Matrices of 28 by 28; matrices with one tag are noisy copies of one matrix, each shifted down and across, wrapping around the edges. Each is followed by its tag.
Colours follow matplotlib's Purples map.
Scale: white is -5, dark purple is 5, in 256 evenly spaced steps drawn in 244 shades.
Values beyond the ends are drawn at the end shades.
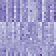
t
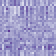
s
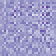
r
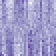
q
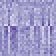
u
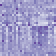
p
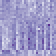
t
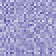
r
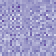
r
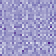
r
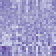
p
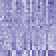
u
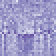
p
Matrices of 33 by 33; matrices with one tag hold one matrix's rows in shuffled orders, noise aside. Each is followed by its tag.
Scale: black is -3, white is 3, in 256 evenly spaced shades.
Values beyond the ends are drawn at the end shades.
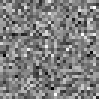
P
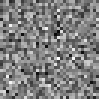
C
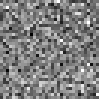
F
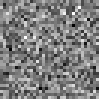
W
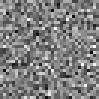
P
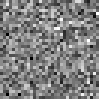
F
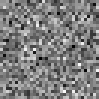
W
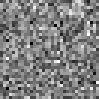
F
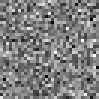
P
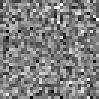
F
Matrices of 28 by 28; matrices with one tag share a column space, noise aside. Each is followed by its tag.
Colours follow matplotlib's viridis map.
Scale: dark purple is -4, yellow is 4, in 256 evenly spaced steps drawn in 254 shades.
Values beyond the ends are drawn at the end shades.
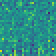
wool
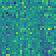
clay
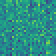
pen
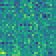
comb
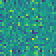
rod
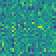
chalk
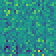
wool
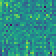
comb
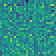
pen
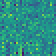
comb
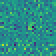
chalk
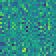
chalk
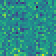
clay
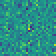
chalk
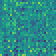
wool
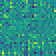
comb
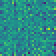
clay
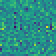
chalk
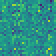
pen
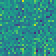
rod
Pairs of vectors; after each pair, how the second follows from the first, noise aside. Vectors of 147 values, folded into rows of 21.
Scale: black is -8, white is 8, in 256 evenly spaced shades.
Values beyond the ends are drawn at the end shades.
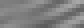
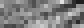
negated, scaled up.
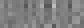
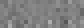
wrapped around, negated, partly zeroed.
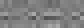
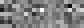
wrapped around, negated, scaled up.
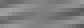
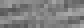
negated.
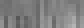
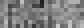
wrapped around, negated, scaled up.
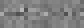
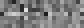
negated, scaled up.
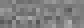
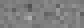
wrapped around, negated, partly zeroed.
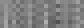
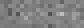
wrapped around, negated, partly zeroed.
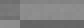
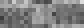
wrapped around, negated, scaled up.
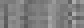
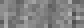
negated.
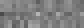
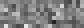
wrapped around, scaled up.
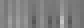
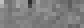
wrapped around, negated, partly zeroed.
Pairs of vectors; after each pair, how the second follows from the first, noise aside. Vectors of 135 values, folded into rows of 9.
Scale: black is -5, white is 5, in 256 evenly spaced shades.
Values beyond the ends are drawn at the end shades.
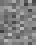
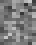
sign-scrambled.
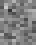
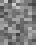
wrapped around, negated.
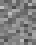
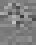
wrapped around, partly zeroed.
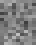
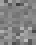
wrapped around, partly zeroed.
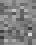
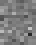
negated, partly zeroed.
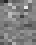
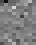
partly zeroed.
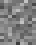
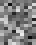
wrapped around, scaled up.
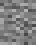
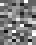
wrapped around, scaled up.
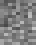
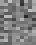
wrapped around, negated.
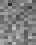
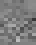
wrapped around, partly zeroed.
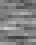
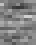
reversed.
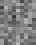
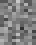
reversed.
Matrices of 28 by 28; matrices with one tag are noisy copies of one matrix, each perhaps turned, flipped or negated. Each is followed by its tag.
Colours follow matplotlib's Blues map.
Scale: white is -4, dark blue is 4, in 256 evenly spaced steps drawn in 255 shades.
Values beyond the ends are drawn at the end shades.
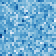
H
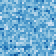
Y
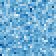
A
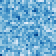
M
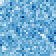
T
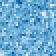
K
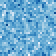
K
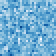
A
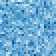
H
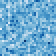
Y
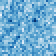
M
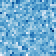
K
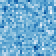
Y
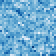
T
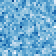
K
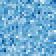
K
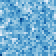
M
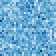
H
